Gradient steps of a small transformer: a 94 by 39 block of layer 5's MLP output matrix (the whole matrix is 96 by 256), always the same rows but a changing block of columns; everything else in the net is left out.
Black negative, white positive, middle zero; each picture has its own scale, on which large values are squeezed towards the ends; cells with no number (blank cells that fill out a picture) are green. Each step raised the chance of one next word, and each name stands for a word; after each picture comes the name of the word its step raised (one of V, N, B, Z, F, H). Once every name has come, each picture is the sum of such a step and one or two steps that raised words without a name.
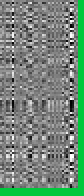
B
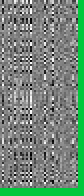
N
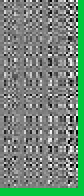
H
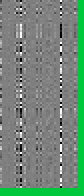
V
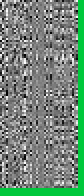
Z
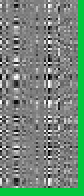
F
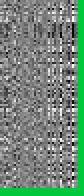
V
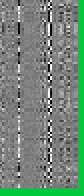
V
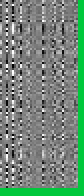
B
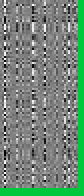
N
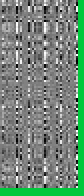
Z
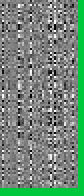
Z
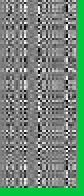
F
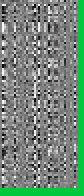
H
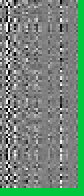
N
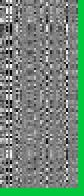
N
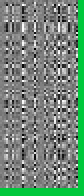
B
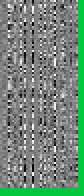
H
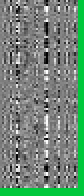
B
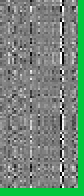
H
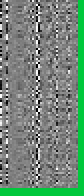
Z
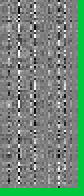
B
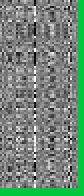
V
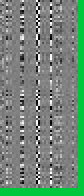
Z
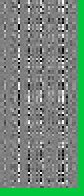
N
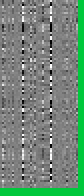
N
